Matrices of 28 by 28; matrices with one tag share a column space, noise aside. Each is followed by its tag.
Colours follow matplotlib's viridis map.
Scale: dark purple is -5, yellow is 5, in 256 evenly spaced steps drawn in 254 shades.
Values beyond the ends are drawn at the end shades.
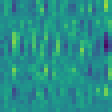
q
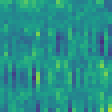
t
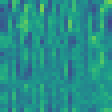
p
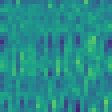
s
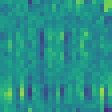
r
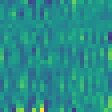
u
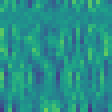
t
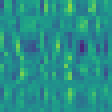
q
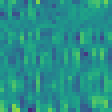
u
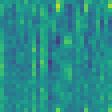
p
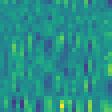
s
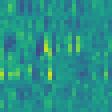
q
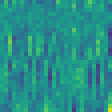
t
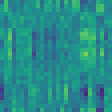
r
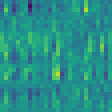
q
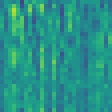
p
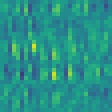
q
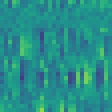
t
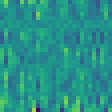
u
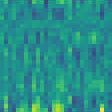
u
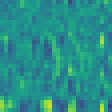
s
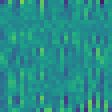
u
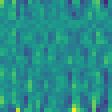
u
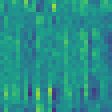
r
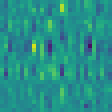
q
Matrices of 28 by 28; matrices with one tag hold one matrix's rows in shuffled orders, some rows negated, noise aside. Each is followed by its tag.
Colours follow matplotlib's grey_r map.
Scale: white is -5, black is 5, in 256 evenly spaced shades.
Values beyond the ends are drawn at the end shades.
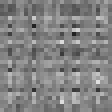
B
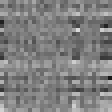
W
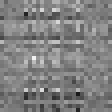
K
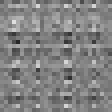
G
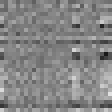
W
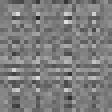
G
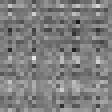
B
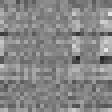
W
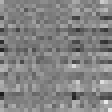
W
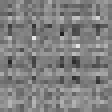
B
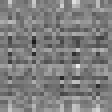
B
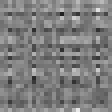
B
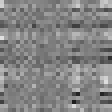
W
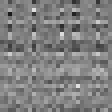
B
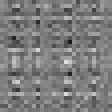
G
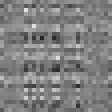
K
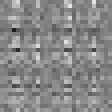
G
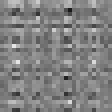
G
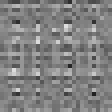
G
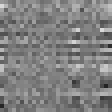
W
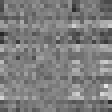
W
